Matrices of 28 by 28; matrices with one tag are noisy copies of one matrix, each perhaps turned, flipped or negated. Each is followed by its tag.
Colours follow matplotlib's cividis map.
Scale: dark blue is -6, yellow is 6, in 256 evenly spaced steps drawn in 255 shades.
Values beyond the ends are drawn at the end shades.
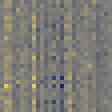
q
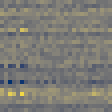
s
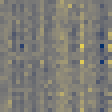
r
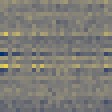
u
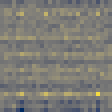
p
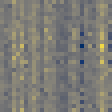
r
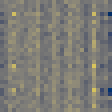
p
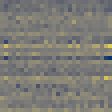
u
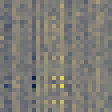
q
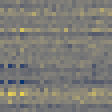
s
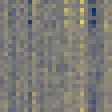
s
